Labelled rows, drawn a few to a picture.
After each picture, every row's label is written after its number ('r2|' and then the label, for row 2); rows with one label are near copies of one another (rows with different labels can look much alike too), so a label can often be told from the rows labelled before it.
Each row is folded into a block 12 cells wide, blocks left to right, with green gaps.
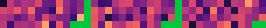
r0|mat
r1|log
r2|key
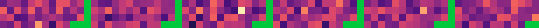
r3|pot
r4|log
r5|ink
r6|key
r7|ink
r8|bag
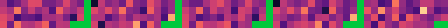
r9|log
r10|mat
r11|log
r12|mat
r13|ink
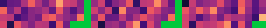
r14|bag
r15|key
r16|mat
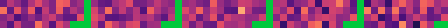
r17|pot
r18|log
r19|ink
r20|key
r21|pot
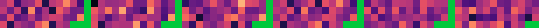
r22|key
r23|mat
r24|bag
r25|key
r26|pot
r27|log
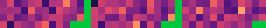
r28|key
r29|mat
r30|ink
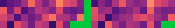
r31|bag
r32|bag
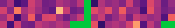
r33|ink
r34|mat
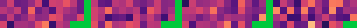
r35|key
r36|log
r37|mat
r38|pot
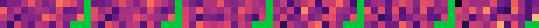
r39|bag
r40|bag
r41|log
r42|key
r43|pot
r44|mat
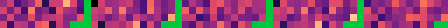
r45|key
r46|mat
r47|pot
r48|mat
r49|bag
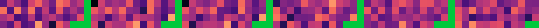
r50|pot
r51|mat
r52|mat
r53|bag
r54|pot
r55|log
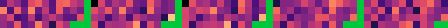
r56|pot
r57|mat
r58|mat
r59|bag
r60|key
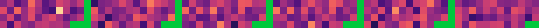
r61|ink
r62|bag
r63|pot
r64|pot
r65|key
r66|log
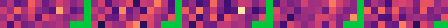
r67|ink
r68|key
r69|ink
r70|bag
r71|pot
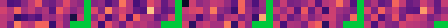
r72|log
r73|ink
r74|mat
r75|key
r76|ink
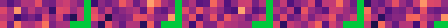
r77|log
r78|bag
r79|ink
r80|key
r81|bag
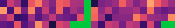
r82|pot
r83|bag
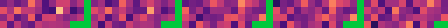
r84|ink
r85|ink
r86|bag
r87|bag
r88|key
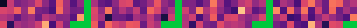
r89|mat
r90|log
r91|ink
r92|pot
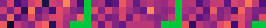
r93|key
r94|ink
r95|key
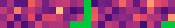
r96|ink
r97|bag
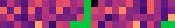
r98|pot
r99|mat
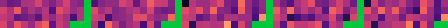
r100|log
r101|bag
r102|mat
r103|log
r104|mat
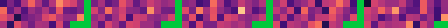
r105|bag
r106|ink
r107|ink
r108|key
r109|mat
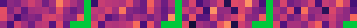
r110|bag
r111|mat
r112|key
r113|key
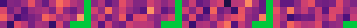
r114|bag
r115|ink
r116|key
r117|log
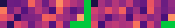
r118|bag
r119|mat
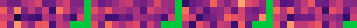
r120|log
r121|log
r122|bag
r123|log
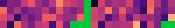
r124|bag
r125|mat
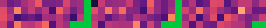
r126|log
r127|mat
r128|ink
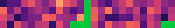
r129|bag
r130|log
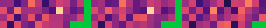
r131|ink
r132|ink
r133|key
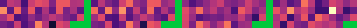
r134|pot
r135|pot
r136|log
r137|ink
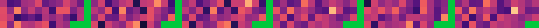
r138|log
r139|key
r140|key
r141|ink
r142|mat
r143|ink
